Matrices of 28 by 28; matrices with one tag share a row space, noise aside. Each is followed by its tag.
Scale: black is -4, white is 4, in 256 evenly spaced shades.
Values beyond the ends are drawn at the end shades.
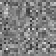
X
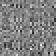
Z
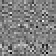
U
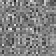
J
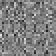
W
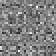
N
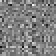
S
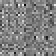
W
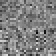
N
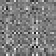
J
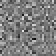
S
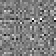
Z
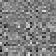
X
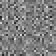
W
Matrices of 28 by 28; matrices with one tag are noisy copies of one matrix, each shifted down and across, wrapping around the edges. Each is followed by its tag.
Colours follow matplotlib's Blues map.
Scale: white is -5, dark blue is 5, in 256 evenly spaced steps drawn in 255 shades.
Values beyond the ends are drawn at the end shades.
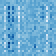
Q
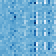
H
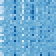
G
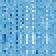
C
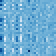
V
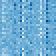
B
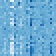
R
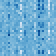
Q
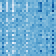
C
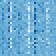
B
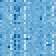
Q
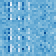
H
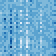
C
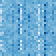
B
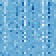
B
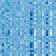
V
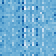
H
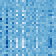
C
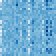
Q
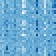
G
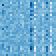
V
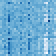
R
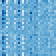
V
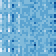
H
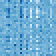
C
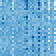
C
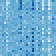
C
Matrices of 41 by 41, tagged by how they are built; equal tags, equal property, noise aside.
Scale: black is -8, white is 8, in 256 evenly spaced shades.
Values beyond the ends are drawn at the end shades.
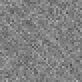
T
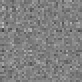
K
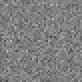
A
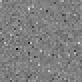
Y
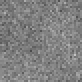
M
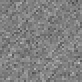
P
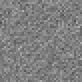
P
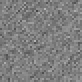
P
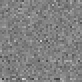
A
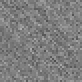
T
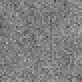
M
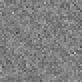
T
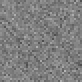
T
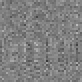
K
